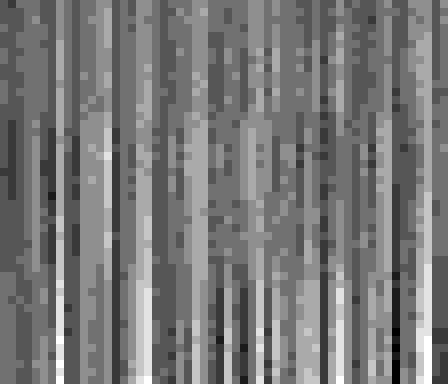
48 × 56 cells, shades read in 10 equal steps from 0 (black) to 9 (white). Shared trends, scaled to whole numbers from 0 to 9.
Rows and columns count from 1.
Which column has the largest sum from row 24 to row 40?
54
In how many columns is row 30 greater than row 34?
12
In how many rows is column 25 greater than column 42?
47
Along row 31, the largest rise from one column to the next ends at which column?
8
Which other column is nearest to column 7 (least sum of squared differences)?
10
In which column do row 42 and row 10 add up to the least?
50
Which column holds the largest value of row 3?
14
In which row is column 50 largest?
2
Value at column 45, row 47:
3
